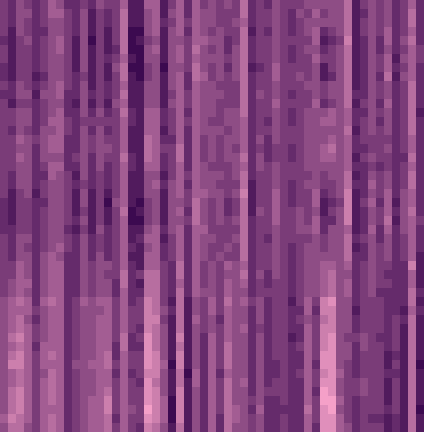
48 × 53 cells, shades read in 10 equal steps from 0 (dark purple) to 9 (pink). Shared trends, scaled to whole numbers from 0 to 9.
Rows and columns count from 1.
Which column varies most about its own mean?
41
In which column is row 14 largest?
52
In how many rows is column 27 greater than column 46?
45
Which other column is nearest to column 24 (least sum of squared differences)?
53
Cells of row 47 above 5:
11
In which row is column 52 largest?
30
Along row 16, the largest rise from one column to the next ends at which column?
19
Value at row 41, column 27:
5
